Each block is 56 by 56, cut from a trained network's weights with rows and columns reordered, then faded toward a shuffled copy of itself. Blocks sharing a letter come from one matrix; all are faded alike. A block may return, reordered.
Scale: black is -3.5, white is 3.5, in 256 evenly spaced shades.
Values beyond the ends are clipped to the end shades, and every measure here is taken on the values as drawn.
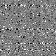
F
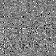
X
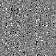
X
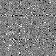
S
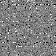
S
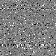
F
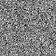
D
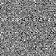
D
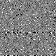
S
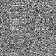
D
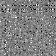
S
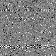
F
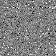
S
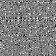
X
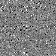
S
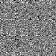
D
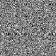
D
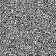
D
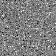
S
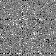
S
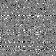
X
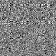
D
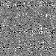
F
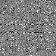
S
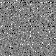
S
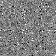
S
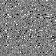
S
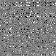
F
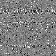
F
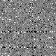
S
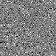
S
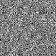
D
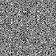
D
